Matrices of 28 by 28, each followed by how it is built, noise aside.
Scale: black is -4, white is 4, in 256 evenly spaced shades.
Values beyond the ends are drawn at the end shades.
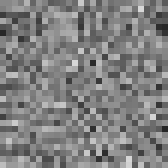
blocks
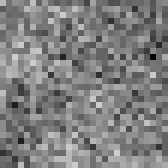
smooth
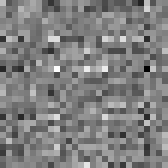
low rank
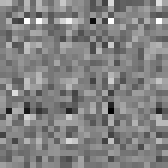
low rank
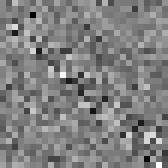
banded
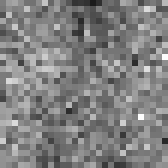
smooth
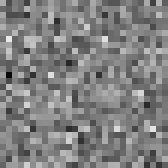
low rank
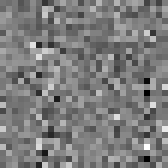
uneven columns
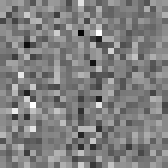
uneven columns
